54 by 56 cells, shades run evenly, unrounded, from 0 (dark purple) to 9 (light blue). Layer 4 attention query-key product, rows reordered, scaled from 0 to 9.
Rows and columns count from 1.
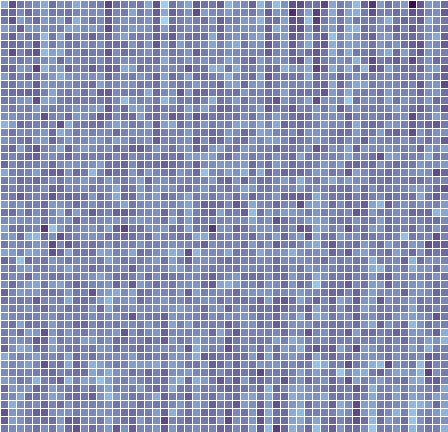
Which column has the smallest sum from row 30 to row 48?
42
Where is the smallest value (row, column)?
1, 52
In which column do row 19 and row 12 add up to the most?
44
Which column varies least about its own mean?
11
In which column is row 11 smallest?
56
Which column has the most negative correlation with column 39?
40
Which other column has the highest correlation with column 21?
33
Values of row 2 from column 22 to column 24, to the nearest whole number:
4 5 6
